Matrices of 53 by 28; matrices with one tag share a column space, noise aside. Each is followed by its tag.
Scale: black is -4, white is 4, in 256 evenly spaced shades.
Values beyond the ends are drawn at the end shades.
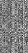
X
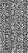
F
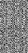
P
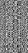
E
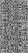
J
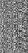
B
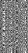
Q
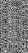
E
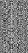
P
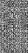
B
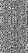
P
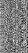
X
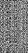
Q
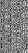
B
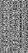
Q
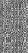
X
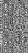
X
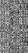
X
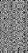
Q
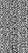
F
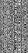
F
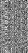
Q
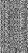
Q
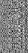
B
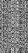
Q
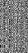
E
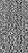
J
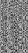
J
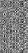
B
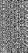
Q
